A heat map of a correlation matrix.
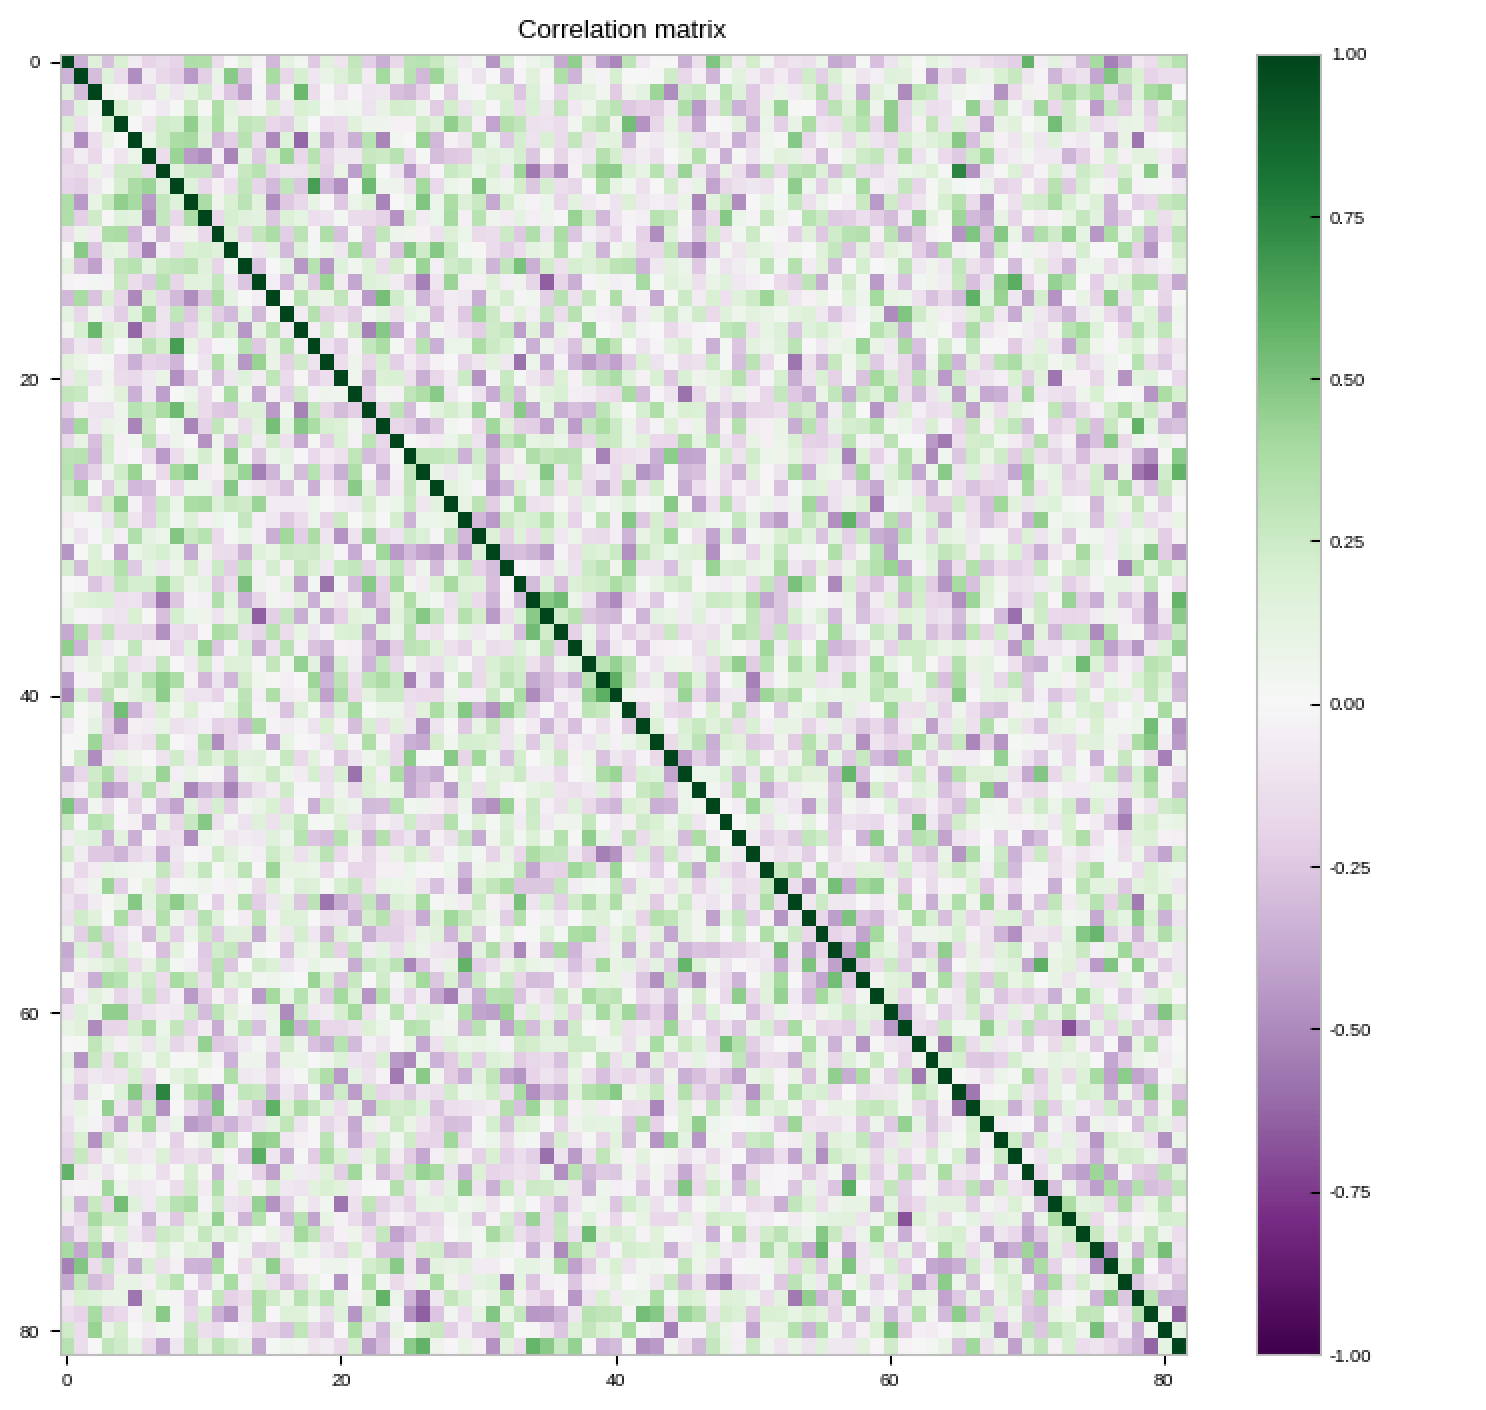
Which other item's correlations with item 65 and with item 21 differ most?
7
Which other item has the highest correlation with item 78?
23
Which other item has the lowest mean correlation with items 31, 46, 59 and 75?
28
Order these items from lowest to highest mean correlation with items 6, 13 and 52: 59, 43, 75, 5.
43, 75, 5, 59
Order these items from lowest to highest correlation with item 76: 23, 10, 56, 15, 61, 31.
10, 61, 31, 56, 23, 15
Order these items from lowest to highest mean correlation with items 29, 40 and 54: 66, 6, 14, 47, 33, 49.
47, 66, 6, 14, 49, 33
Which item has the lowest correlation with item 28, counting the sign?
59
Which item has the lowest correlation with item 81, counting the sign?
79
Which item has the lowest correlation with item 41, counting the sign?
31
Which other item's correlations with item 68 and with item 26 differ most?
14
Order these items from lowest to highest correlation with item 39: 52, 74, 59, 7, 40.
52, 74, 59, 7, 40
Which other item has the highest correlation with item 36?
34
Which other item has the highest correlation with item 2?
17
